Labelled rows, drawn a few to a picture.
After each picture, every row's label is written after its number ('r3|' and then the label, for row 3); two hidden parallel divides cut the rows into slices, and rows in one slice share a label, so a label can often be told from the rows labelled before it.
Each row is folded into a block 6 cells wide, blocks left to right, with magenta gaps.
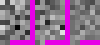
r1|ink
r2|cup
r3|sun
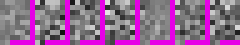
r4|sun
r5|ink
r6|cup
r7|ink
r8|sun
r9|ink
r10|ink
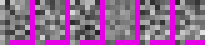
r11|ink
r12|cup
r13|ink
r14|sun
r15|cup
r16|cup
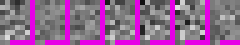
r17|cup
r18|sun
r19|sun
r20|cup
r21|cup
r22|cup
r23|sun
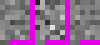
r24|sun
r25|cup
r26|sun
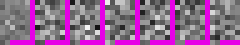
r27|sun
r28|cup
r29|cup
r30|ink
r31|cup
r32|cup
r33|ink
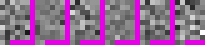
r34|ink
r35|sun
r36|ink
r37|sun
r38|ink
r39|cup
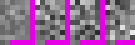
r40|sun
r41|ink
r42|ink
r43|cup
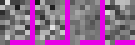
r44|cup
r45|cup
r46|sun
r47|ink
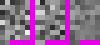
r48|cup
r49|ink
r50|sun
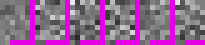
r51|sun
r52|cup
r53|ink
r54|cup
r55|sun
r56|ink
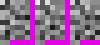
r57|ink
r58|ink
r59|ink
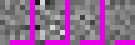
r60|sun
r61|cup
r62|sun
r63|sun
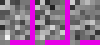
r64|cup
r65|cup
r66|ink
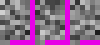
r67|ink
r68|cup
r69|ink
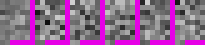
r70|sun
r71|cup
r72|ink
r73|ink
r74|cup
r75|cup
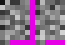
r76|cup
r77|cup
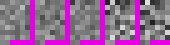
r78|sun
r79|sun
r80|sun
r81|cup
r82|cup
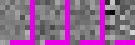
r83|sun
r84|sun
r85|sun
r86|cup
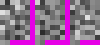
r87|ink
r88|ink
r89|cup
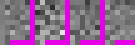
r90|sun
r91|cup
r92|sun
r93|sun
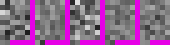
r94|ink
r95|sun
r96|cup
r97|sun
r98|sun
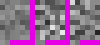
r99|sun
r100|cup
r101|ink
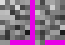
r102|ink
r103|ink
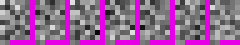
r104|ink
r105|cup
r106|ink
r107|cup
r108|cup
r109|ink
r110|cup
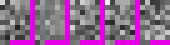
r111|ink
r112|sun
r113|ink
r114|ink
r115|cup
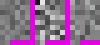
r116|sun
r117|cup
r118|sun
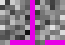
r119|ink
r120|cup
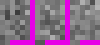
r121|sun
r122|sun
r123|sun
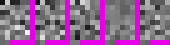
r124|cup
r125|cup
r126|ink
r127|sun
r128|cup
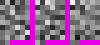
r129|cup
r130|ink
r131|ink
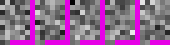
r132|cup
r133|ink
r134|cup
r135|cup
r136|ink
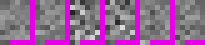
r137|sun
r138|sun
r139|cup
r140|cup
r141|sun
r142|sun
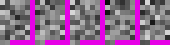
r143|ink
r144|cup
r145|ink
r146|cup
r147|cup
